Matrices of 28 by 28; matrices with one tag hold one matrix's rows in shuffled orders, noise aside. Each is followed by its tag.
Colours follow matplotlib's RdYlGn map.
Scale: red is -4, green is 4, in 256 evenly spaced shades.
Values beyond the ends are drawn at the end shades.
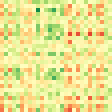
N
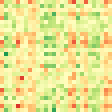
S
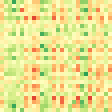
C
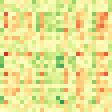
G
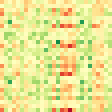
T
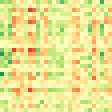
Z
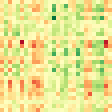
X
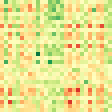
N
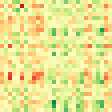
X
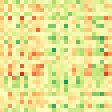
X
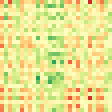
N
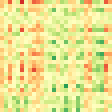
X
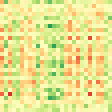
N
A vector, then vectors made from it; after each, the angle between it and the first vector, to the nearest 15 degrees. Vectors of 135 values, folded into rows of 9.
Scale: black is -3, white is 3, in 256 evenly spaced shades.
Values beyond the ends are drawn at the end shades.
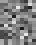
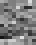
45 degrees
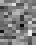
90 degrees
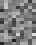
105 degrees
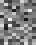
120 degrees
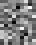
165 degrees
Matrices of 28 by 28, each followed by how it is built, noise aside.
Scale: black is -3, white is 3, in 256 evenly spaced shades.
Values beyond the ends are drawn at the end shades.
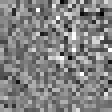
upper triangular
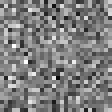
low rank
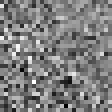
lower triangular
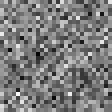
Hankel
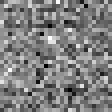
blocks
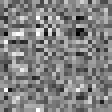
low rank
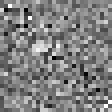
banded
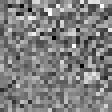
upper triangular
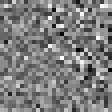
upper triangular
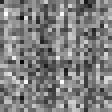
blocks
